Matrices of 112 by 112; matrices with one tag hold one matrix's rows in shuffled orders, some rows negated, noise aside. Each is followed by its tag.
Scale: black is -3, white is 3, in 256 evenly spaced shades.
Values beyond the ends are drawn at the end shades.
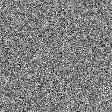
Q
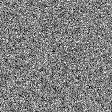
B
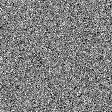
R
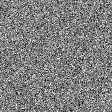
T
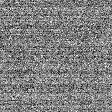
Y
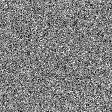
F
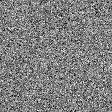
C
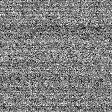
Y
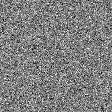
Q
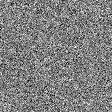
T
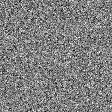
F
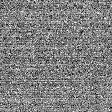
Y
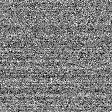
Y
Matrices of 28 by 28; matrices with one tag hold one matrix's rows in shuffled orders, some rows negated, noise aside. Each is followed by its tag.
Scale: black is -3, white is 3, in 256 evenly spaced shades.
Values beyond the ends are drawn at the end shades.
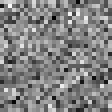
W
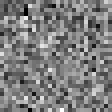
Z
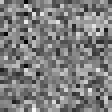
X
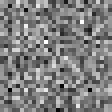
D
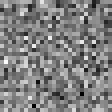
Z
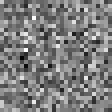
Z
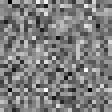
D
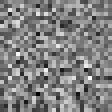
D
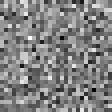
Z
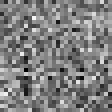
X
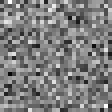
W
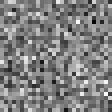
W
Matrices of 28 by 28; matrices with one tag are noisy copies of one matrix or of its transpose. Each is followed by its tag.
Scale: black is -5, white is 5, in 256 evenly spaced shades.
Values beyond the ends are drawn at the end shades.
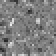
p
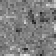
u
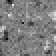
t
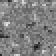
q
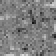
u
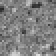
t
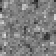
q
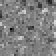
p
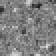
t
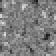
q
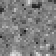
t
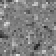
q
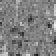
u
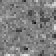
u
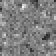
q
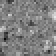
t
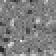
p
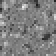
q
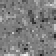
u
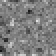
p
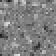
q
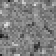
q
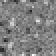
p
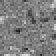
u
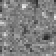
q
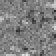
u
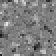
q
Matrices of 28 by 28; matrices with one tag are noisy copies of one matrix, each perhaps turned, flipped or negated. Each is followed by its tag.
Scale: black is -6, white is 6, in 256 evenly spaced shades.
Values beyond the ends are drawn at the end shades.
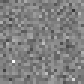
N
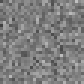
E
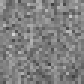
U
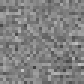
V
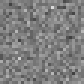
N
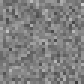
N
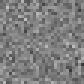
N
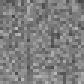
U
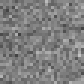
U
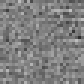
V
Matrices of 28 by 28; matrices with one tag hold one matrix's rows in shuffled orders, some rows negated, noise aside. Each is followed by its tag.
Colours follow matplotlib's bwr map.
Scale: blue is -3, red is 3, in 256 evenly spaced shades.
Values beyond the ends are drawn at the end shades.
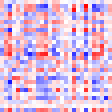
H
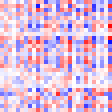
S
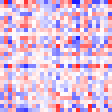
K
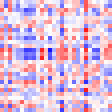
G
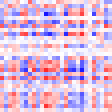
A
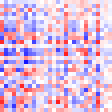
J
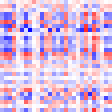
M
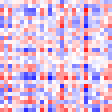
G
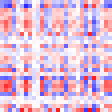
M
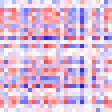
A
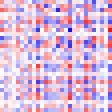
S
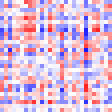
G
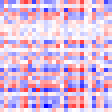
A
